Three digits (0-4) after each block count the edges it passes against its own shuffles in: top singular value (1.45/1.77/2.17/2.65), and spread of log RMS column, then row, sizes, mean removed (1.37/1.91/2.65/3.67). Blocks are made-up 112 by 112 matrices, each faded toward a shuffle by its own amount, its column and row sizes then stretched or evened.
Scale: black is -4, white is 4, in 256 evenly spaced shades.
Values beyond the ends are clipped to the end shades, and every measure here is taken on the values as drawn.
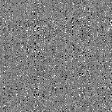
1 3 2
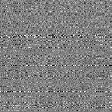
4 0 4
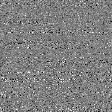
0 0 3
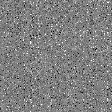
2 2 0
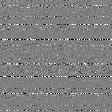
4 0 4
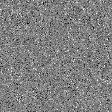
1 1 1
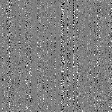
1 4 0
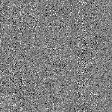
0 3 1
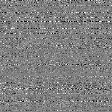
2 0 4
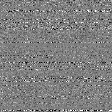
1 0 4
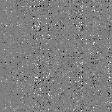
1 3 2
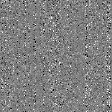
1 3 0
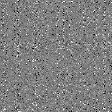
2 3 2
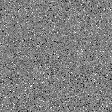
2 0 1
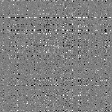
4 3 3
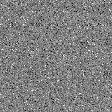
1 0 1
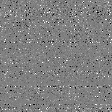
0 1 3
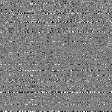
3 1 4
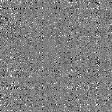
1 3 3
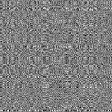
4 2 3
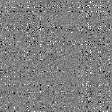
2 3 3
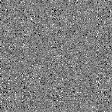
0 2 2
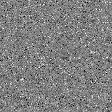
1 0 1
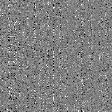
2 3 0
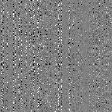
3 4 0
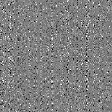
3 3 0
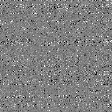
2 2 3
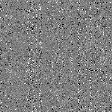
0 3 2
